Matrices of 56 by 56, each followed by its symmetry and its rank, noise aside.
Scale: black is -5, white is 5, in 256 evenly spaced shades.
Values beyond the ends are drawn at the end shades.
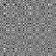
symmetric, rank two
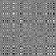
symmetric, rank one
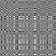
no symmetry, rank one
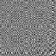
symmetric, rank three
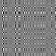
no symmetry, rank one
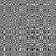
no symmetry, rank two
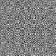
no symmetry, rank three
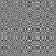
symmetric, rank one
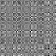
symmetric, rank two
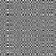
no symmetry, rank one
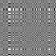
symmetric, rank one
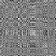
symmetric, rank two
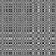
symmetric, rank one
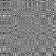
no symmetry, rank two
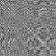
symmetric, rank three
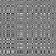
no symmetry, rank one
